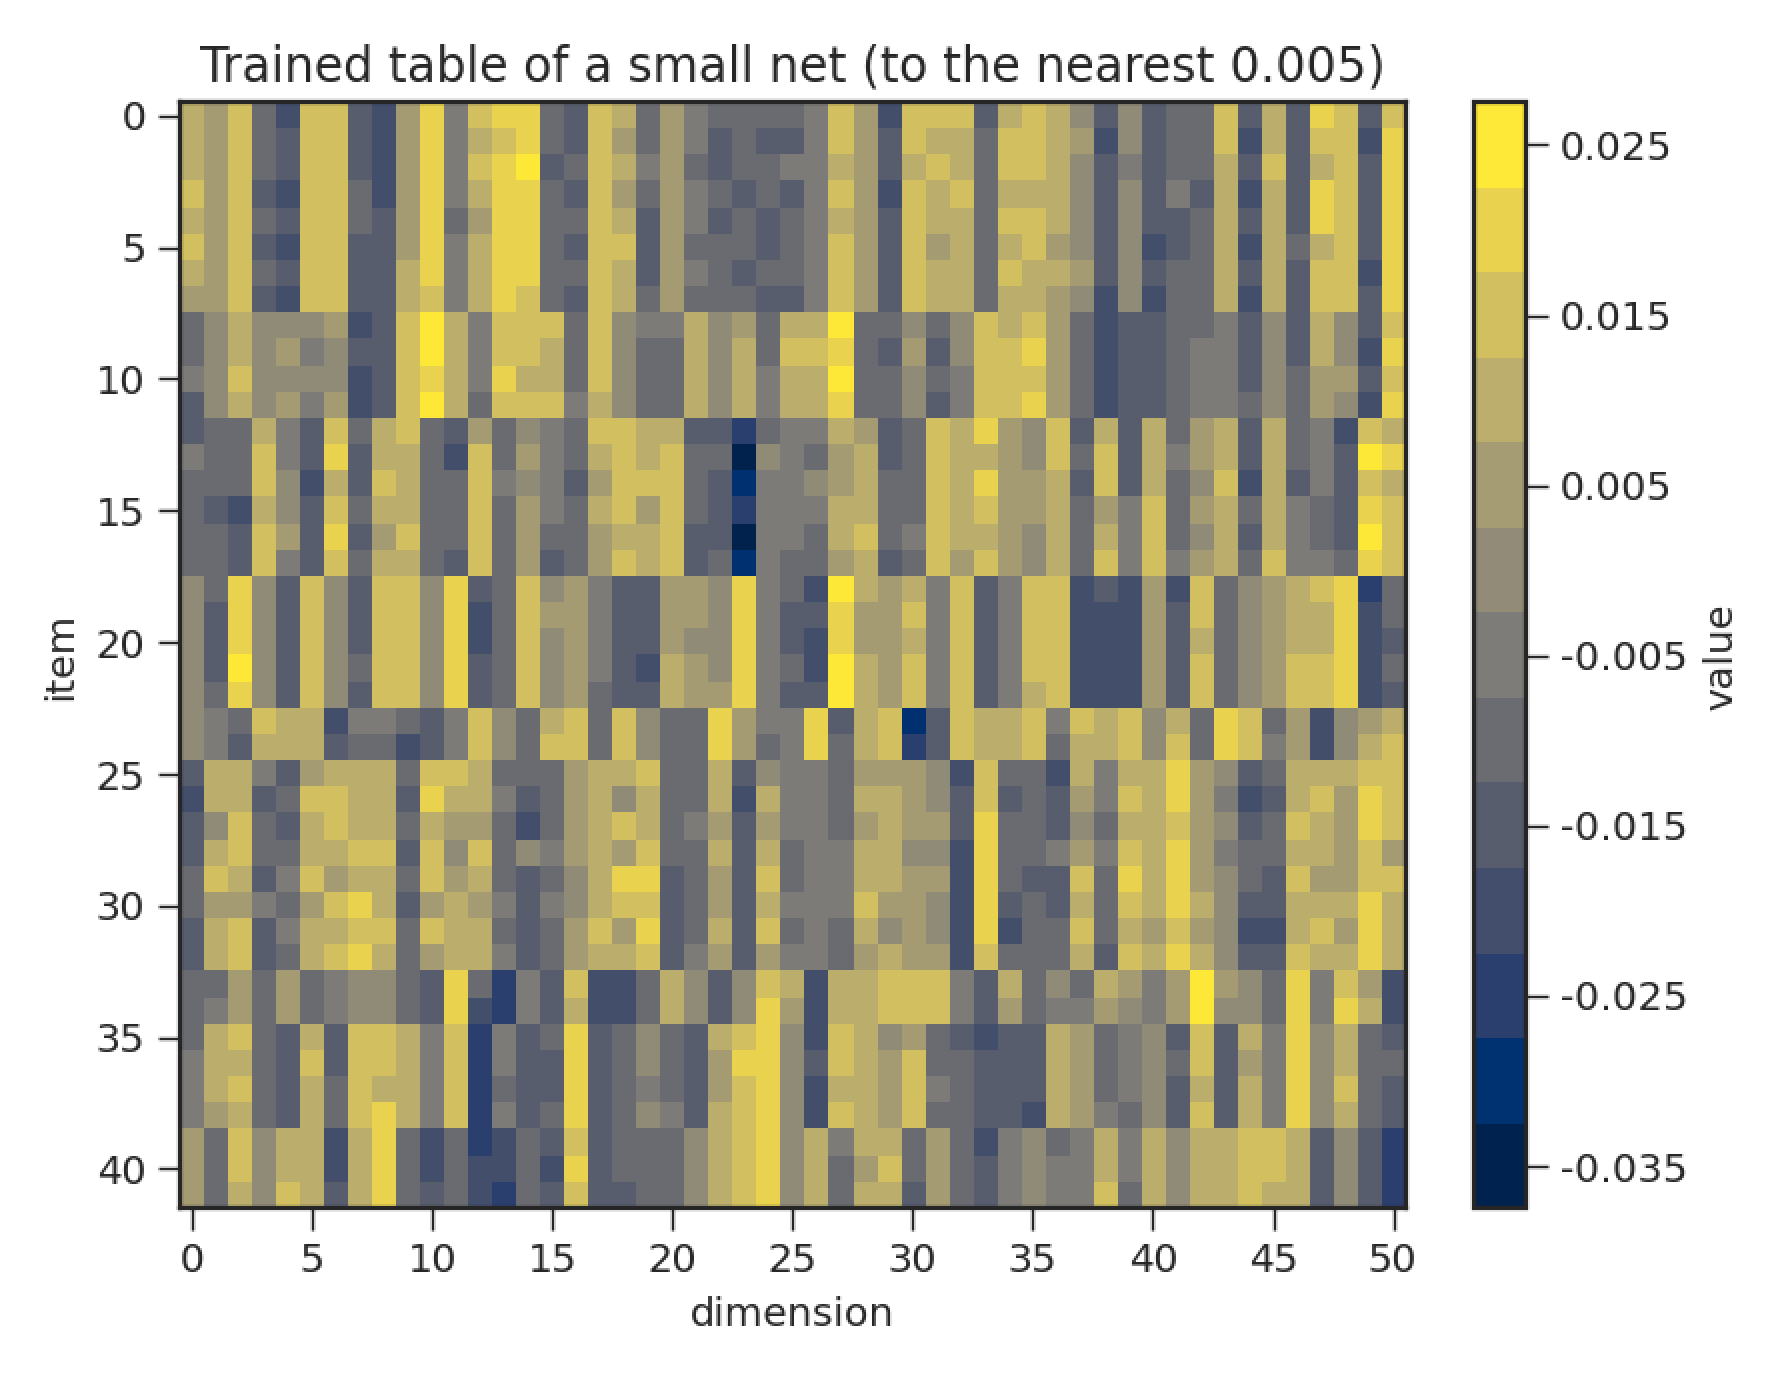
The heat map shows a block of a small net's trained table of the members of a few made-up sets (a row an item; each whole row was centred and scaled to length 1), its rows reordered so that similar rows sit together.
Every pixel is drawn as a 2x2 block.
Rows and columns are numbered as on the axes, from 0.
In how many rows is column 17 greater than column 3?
21
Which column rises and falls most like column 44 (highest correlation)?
16
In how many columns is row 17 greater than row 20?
25
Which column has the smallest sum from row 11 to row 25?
7
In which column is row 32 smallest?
32
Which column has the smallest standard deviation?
28
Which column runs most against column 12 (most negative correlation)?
23
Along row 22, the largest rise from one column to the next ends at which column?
27
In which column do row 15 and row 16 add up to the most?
49
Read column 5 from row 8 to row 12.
0 -0.005 0 -0.005 -0.015
